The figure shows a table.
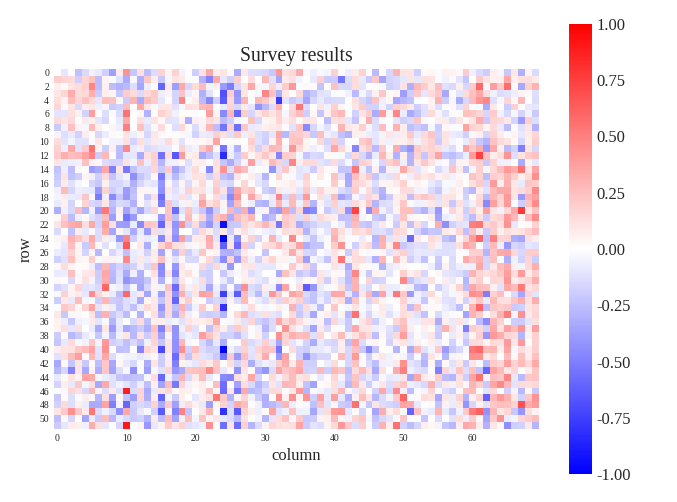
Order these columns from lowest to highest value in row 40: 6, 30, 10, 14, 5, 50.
10, 6, 50, 14, 30, 5
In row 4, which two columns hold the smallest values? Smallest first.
32, 24
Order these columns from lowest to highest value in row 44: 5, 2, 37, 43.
37, 2, 43, 5
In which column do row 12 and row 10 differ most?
61
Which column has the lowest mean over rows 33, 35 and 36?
17
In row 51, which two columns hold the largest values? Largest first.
10, 49
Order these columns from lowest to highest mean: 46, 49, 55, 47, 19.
46, 55, 19, 47, 49
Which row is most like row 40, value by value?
22
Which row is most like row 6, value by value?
25
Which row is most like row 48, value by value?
14
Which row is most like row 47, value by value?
19
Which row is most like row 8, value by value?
27
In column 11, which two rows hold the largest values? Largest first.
4, 3
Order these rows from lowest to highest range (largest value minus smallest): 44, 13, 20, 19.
13, 19, 44, 20
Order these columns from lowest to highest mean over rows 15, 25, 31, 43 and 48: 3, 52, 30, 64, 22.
30, 52, 22, 3, 64
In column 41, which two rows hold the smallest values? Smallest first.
1, 18
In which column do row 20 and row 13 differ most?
67
